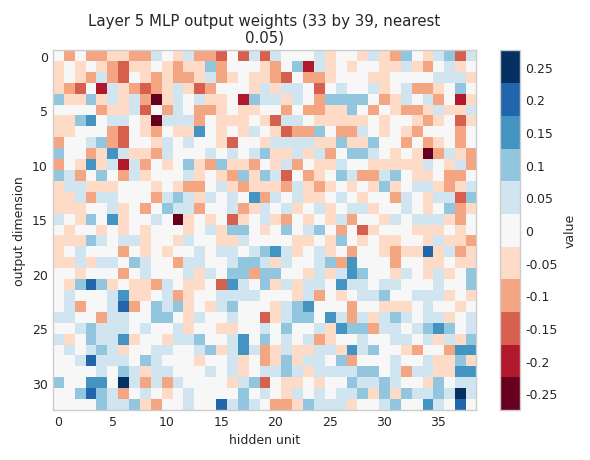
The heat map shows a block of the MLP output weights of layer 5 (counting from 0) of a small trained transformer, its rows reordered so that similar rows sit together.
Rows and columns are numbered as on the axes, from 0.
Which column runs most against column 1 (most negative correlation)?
36
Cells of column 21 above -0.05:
22
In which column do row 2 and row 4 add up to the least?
9
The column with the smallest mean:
8
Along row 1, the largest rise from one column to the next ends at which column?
24
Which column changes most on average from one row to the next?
3
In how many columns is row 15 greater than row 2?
22
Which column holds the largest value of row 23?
6
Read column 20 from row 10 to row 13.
-0.05 0.05 -0.05 0.05
